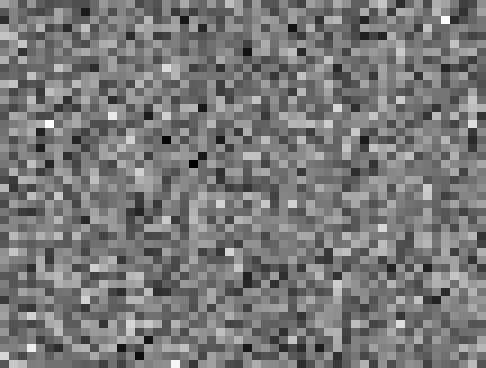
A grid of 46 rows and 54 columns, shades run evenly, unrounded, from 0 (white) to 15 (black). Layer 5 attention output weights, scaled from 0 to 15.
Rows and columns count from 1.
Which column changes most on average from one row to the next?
34
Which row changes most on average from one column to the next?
18
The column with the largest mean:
28
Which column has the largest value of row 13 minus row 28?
13
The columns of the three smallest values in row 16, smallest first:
6, 53, 37
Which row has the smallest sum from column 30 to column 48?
7
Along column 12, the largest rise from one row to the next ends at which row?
35
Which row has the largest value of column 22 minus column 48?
21
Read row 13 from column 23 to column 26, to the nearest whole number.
10 7 5 11
